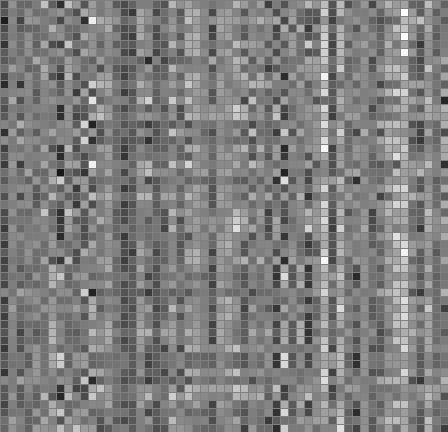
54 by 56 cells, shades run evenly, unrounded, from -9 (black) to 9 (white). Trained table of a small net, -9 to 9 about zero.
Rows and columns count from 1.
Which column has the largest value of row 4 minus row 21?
50
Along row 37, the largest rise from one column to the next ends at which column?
11
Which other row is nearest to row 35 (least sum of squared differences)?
52
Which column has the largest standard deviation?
36
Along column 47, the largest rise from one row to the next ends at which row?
2
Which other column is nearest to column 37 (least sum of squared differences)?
4
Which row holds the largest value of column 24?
21
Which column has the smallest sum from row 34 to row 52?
1
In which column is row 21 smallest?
56
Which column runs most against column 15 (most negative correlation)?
40
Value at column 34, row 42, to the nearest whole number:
3
